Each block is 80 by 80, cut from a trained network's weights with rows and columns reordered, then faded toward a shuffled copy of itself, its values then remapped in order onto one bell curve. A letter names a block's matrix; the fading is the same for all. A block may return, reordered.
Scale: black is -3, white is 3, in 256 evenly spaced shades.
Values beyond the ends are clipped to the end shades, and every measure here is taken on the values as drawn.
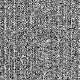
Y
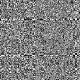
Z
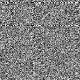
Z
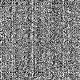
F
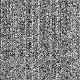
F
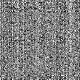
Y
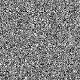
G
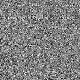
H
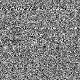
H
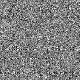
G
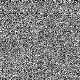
H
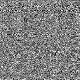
H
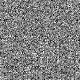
H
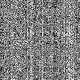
F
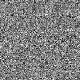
G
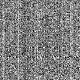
Y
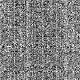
Y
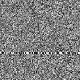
Z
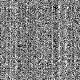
F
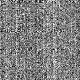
F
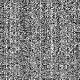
F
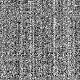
Y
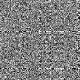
Z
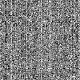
F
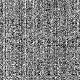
Y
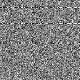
Z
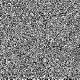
G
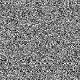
G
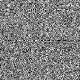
H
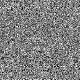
H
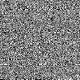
H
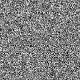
G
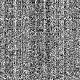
Y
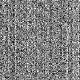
Y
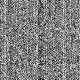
F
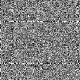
Z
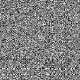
Z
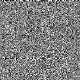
Z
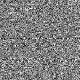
H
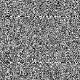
Z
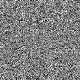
G
